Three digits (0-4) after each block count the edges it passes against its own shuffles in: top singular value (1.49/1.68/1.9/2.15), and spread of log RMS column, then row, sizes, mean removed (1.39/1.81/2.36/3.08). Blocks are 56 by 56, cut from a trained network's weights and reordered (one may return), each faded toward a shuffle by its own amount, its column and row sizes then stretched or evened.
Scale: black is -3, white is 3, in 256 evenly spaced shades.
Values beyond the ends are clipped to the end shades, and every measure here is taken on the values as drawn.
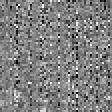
0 4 0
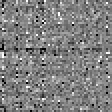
0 3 0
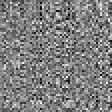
3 3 0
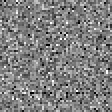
0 0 0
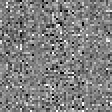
0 3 1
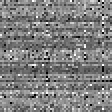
3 2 1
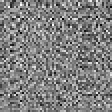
4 1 2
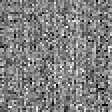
1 0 1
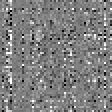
2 4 3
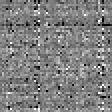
2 3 1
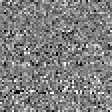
0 1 3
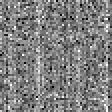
1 1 0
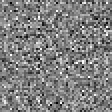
2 2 2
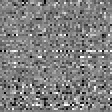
1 2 4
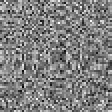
3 0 0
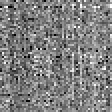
1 0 2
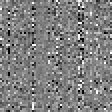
1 4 2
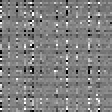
4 4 1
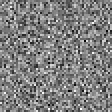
2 0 1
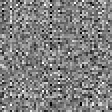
3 3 1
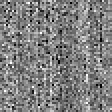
1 2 0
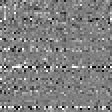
2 2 4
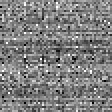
2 1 0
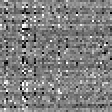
2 3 1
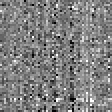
1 3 1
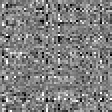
3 3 3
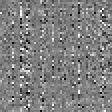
0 4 0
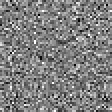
2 1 0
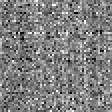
0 0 2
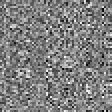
2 2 0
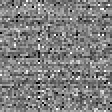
1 1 1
